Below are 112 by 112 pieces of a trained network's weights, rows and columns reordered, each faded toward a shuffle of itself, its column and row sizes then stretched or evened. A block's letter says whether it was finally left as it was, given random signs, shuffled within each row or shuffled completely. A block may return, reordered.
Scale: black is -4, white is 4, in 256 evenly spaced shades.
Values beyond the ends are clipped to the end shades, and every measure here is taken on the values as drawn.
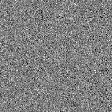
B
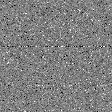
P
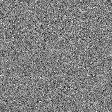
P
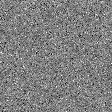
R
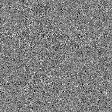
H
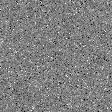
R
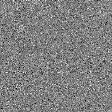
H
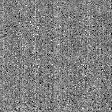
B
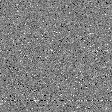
P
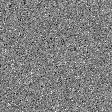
R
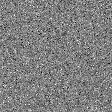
R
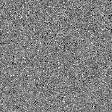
H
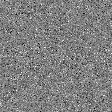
P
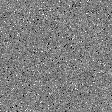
R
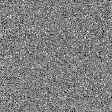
H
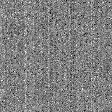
B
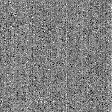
B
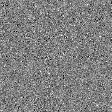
H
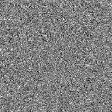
B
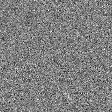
P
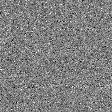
P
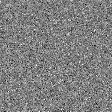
P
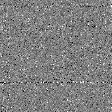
B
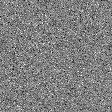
R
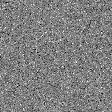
R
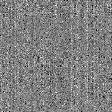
B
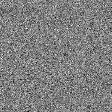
H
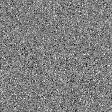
P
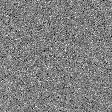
R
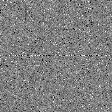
H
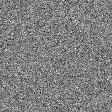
R
